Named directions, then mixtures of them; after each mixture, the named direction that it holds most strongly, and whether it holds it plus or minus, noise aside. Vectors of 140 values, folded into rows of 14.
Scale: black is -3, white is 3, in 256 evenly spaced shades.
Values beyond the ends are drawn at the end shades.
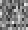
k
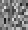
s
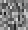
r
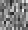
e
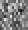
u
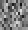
u, minus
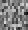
s, minus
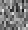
e, minus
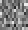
k, plus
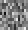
r, plus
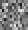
u, minus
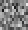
s, minus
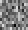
k, plus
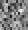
u, minus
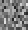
s, minus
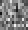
k, minus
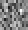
u, minus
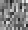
e, plus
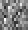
u, plus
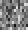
k, plus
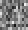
k, plus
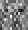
u, plus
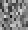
u, minus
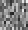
e, plus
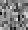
r, plus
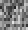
k, plus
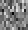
e, plus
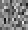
s, plus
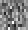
r, plus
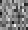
k, minus
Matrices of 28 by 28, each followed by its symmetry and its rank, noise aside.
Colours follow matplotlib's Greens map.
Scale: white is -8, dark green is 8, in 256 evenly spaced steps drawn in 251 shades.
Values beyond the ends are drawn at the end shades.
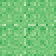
symmetric, rank three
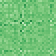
symmetric, rank three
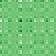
symmetric, rank one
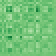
symmetric, rank two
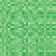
no symmetry, rank three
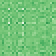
symmetric, rank two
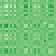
symmetric, rank one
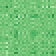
symmetric, rank three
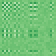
symmetric, rank one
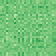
no symmetry, rank three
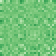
symmetric, rank two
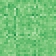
no symmetry, rank three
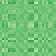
no symmetry, rank one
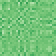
symmetric, rank three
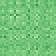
symmetric, rank three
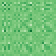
symmetric, rank two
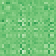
no symmetry, rank three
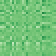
antisymmetric, rank two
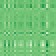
no symmetry, rank one
